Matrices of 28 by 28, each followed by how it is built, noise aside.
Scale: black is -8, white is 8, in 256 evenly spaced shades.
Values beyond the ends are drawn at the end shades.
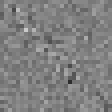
banded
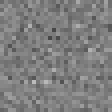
uneven rows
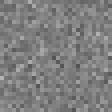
noise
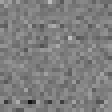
uneven rows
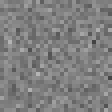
noise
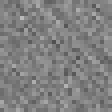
Toeplitz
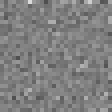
uneven rows
